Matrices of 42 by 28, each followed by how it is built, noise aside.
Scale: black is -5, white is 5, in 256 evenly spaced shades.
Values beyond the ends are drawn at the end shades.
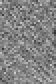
Toeplitz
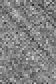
Toeplitz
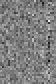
uneven columns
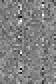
uneven columns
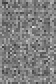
blocks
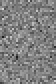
noise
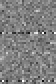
uneven rows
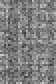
blocks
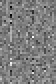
uneven columns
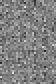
uneven columns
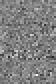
uneven rows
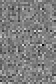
low rank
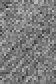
Hankel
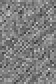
Hankel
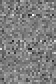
uneven rows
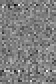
uneven rows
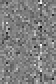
uneven columns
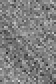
Toeplitz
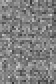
blocks
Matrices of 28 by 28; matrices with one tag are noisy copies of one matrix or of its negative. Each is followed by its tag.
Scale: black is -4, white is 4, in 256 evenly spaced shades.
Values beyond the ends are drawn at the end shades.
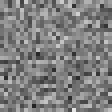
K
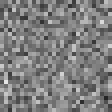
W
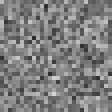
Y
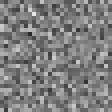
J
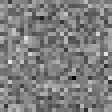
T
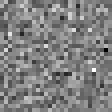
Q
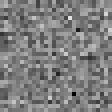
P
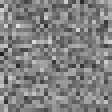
Q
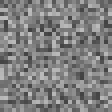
P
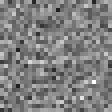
K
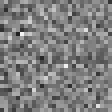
J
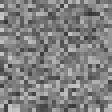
T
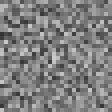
J
